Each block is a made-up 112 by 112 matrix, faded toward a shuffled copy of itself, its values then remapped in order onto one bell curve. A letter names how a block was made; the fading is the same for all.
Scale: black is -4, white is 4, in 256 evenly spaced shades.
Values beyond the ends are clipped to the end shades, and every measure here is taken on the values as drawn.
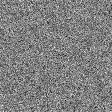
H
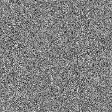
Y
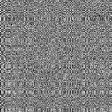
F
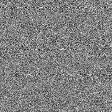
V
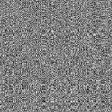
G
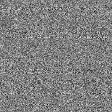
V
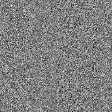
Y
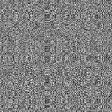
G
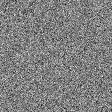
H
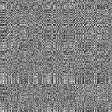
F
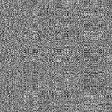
G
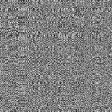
G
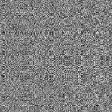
G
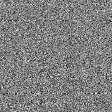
V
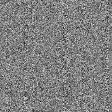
Y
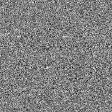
V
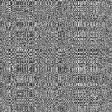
F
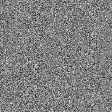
Y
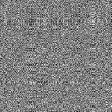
G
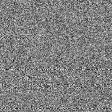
V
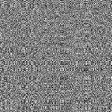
G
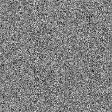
Y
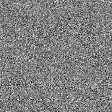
V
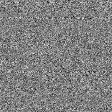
V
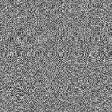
G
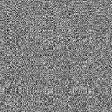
G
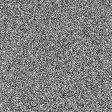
H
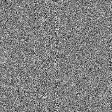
Y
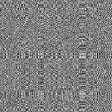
F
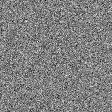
H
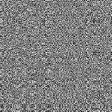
G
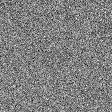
H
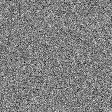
H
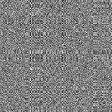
F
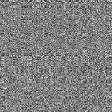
G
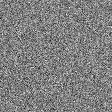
H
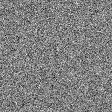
H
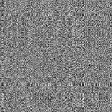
G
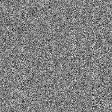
Y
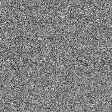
V
